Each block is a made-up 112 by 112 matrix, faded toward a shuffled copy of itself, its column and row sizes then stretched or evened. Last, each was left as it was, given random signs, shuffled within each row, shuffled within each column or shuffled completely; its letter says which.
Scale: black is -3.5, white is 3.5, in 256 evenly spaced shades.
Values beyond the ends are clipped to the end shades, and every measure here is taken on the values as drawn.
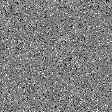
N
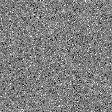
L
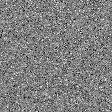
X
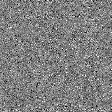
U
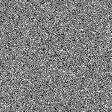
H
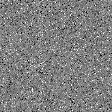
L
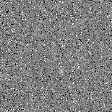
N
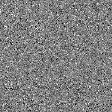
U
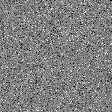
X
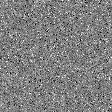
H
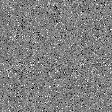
N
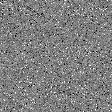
H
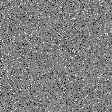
L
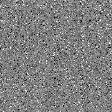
U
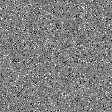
H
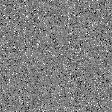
L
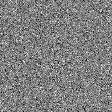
L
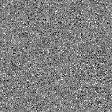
U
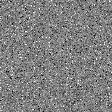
L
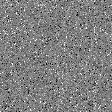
L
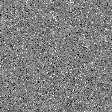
L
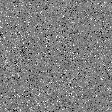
L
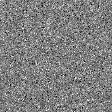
L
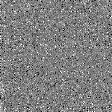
U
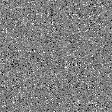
N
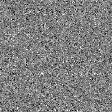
U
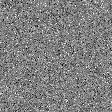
X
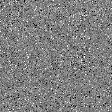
N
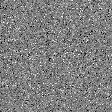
H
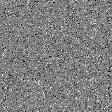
L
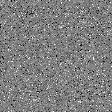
N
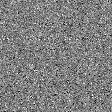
H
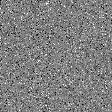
L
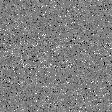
H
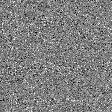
H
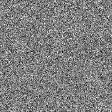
N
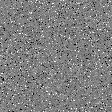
X
